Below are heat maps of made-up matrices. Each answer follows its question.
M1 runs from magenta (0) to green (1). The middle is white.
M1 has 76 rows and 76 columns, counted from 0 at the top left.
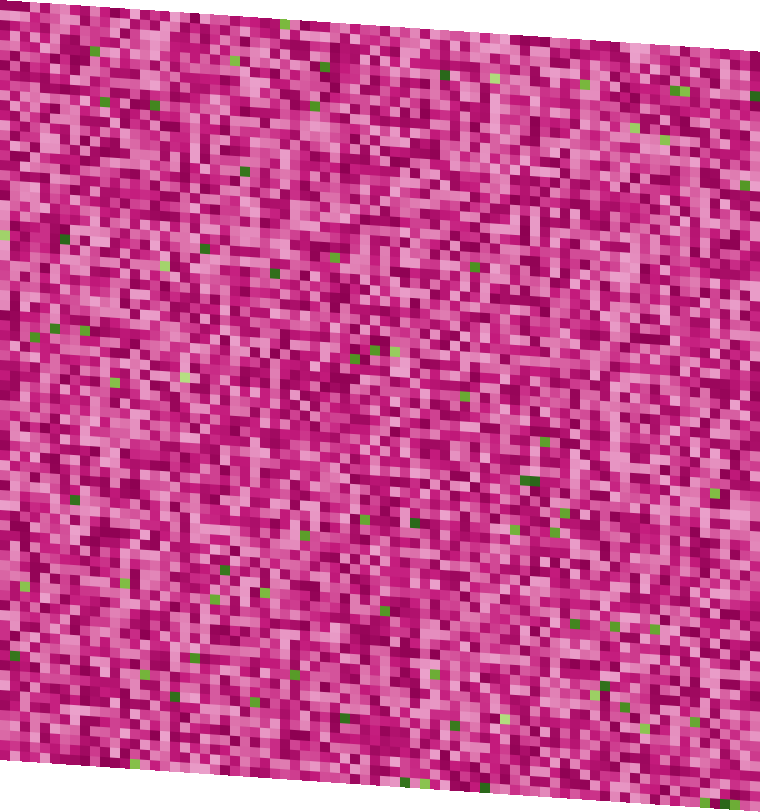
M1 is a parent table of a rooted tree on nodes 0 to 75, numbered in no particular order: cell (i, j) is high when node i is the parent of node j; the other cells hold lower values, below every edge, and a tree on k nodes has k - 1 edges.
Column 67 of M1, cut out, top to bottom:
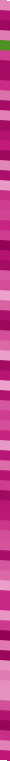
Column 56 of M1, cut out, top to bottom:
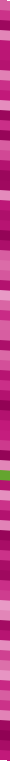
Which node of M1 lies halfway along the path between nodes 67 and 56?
23
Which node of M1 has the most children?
4
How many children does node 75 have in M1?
7
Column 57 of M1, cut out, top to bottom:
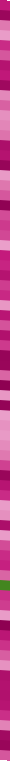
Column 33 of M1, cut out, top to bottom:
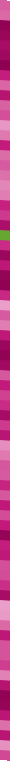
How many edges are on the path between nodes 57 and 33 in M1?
4
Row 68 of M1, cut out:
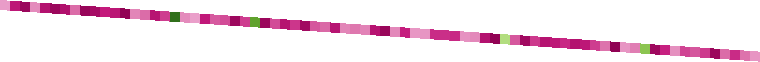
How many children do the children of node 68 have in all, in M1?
5
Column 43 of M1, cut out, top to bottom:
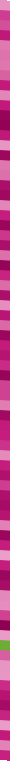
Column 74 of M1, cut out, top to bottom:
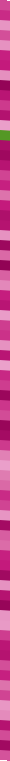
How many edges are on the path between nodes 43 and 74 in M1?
6
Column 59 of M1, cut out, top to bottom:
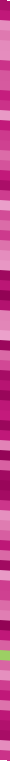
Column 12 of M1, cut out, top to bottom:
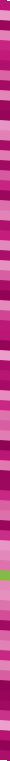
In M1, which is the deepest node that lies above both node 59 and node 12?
58
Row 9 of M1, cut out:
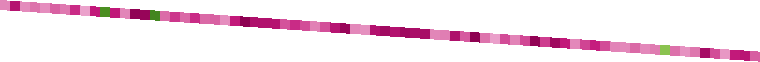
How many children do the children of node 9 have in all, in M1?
3
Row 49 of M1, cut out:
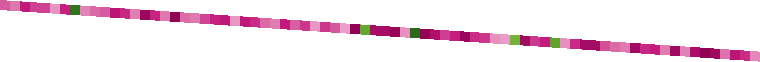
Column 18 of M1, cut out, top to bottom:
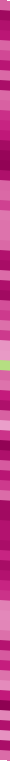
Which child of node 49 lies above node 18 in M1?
36
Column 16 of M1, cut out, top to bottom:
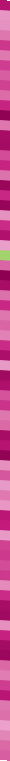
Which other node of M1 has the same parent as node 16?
27
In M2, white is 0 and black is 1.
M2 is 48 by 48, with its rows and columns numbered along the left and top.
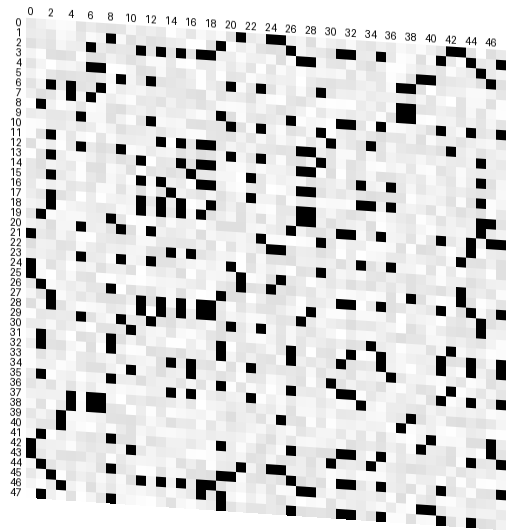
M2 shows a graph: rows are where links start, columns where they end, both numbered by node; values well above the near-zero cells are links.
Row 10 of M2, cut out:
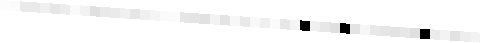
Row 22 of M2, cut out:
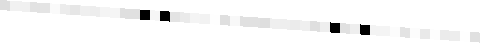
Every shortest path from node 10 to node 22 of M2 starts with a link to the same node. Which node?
node 34
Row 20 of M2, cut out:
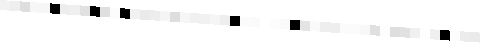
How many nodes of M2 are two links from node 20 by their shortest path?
9
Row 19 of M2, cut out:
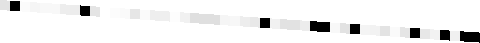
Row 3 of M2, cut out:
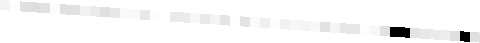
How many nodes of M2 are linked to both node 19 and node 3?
1
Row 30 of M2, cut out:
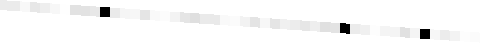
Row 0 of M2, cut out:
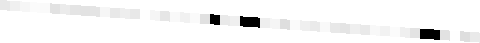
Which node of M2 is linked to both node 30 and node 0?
node 42
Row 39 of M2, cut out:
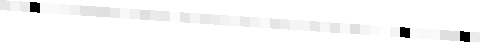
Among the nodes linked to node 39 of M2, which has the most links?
node 46
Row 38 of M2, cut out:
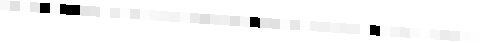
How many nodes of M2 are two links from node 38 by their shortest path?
5
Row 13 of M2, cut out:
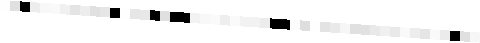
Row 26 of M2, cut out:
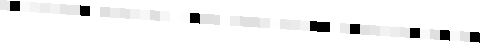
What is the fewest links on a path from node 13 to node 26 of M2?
4
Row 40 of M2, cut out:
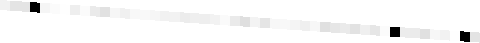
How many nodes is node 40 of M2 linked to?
3
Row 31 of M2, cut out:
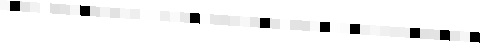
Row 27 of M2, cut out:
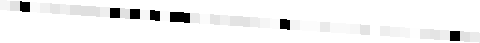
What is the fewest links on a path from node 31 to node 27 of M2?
4
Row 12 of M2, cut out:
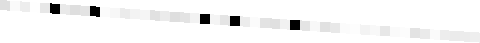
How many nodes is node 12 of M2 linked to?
5
